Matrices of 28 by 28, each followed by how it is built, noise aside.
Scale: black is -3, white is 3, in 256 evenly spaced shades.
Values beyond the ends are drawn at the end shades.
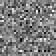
low rank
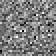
repeating columns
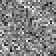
Toeplitz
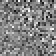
upper triangular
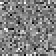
uneven rows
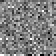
uneven rows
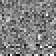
uneven rows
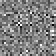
low rank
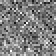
Toeplitz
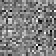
low rank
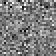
low rank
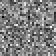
repeating columns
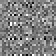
low rank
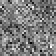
Toeplitz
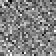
Toeplitz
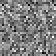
repeating columns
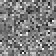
repeating columns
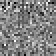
uneven rows
